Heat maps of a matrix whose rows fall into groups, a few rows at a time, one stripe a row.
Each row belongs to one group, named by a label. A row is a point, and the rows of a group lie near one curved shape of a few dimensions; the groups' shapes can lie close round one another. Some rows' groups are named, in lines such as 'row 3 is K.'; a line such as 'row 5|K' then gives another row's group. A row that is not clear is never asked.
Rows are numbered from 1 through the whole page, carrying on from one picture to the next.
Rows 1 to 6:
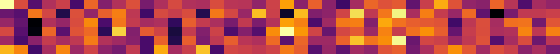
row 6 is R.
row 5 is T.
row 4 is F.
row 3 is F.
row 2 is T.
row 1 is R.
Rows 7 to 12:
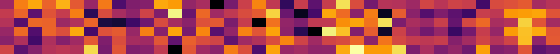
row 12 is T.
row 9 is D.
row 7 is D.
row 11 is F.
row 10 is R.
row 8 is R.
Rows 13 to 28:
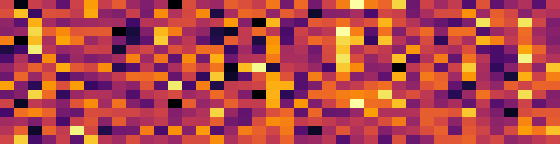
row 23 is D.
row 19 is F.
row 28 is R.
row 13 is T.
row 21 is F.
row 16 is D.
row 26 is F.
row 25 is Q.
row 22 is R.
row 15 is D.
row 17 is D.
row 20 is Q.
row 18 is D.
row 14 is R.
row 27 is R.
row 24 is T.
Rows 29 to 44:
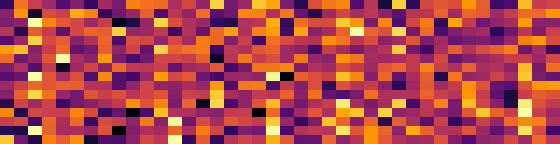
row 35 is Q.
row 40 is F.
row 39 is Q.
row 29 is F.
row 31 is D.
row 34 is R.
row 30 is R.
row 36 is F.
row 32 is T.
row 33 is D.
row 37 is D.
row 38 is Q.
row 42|R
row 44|R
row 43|D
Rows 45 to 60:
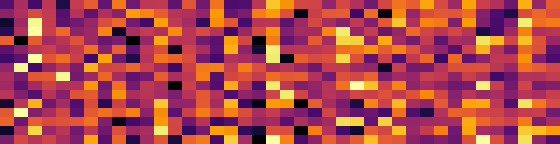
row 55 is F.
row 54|T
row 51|D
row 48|D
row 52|R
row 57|R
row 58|D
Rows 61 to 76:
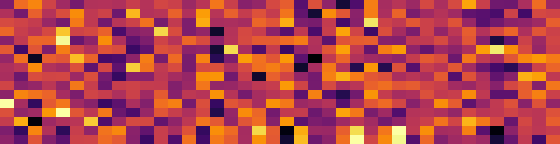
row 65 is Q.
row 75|T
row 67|R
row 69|D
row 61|Q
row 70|F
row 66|D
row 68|F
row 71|Q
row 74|R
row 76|T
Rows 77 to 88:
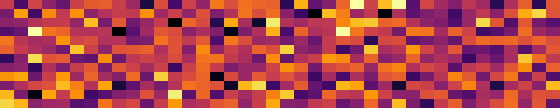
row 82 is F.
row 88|R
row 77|T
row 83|D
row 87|R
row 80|D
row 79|T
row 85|R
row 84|F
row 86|Q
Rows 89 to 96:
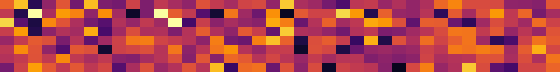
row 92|R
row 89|R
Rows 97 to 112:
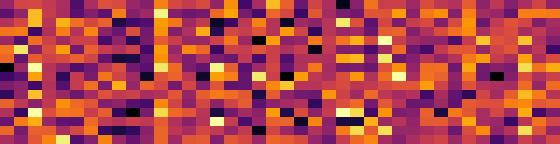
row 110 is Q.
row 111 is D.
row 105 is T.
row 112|Q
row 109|D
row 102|R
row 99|D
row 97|Q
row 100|R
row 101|D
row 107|D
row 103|D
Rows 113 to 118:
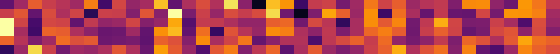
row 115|R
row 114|R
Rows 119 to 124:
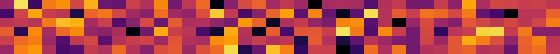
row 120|Q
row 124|Q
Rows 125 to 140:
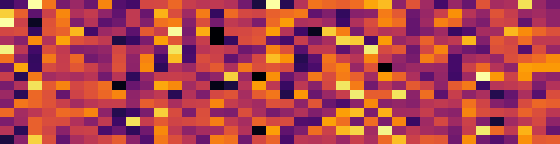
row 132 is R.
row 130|R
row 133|D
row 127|R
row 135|T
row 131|R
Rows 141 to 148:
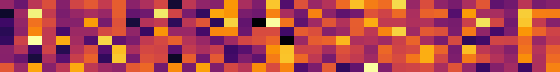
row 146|F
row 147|F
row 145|D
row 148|F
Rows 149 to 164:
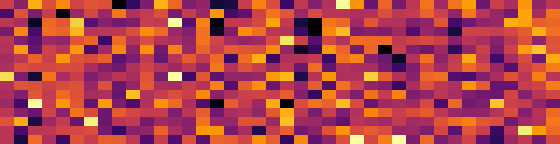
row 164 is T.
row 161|F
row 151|R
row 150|F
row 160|D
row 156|Q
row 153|F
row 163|D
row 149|D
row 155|Q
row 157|R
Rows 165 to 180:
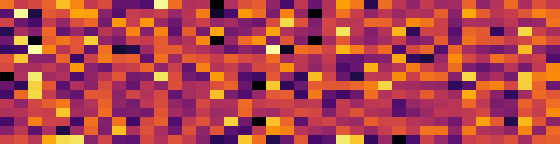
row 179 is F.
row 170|D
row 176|Q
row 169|R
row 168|F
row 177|Q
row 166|R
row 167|F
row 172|F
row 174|D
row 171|R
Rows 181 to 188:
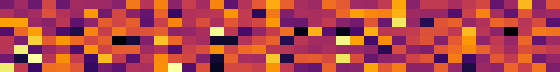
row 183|R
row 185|D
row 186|R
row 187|D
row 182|T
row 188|R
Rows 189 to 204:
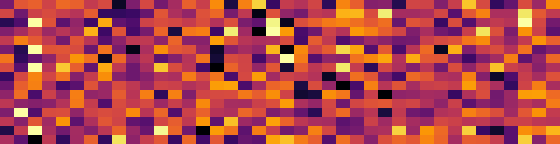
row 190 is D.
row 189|Q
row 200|F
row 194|D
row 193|Q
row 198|Q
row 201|R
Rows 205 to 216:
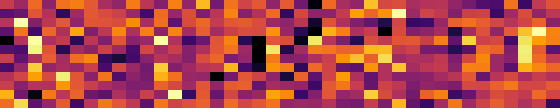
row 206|T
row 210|D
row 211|D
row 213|D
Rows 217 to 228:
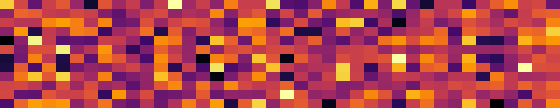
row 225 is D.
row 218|Q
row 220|R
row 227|F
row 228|Q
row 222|Q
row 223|T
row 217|R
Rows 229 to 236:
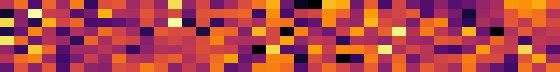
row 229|R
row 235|Q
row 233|R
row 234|D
